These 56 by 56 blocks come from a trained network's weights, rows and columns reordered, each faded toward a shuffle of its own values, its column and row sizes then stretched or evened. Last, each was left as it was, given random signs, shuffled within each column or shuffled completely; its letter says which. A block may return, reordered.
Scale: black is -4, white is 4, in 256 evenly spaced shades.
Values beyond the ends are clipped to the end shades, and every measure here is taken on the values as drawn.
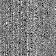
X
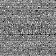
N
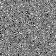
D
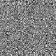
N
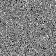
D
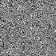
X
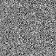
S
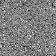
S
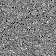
D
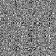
N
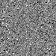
X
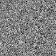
S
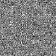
N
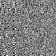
N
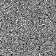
X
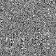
S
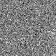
D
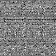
N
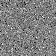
D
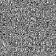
N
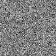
X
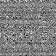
N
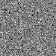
S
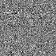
S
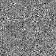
S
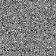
S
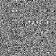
N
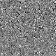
S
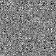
S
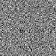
N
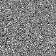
S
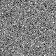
D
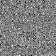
S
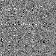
S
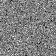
D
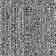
N
